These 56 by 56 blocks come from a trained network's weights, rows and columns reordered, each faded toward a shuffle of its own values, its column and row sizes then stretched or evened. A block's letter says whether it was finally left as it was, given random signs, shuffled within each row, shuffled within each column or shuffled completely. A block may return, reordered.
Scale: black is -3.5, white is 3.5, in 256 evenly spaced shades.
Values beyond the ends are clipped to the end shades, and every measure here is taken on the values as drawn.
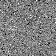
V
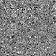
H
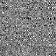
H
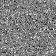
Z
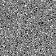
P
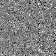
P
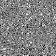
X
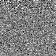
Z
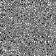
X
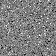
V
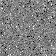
V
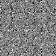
X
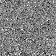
Z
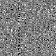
H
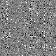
X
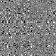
H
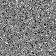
V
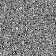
Z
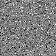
Z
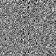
H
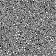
V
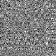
H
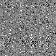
X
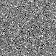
V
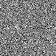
Z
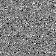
Z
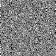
P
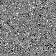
V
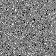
V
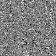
P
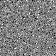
V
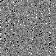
P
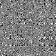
H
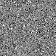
Z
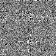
X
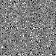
X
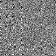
X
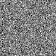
P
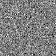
Z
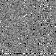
H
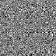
H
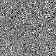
X
